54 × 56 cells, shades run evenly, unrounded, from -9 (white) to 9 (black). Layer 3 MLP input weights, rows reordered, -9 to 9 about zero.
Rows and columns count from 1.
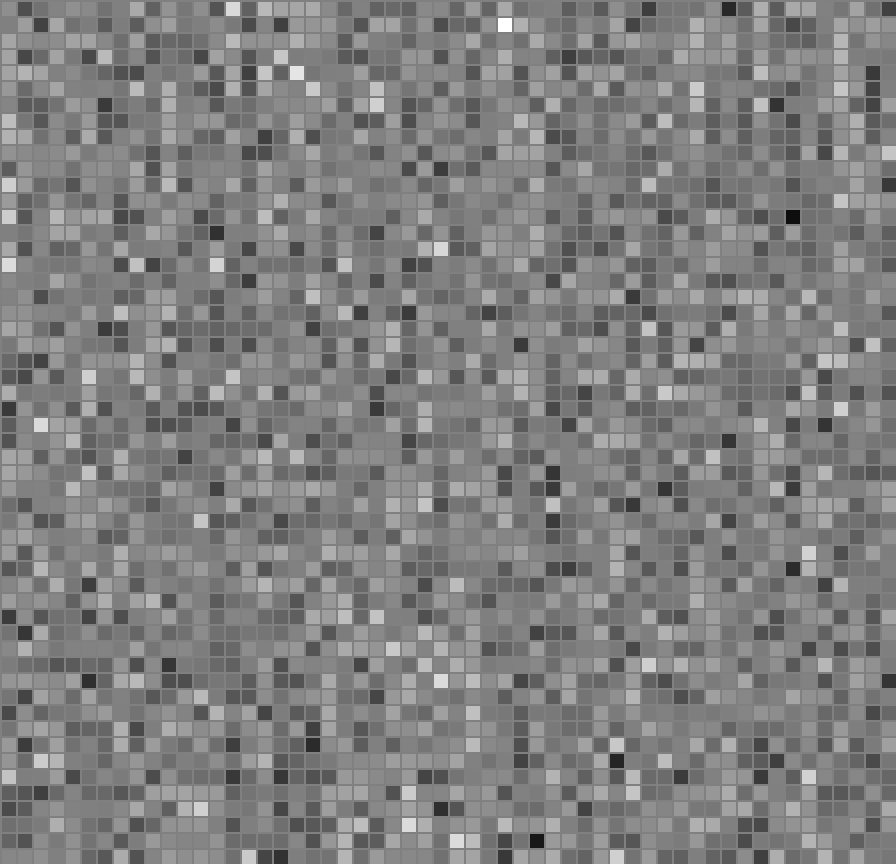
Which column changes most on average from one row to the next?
50
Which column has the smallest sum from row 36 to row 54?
30
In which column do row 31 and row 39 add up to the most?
42
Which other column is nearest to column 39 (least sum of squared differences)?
49
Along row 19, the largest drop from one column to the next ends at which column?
20
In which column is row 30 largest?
35
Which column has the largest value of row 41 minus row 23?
53
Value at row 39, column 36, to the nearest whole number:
0
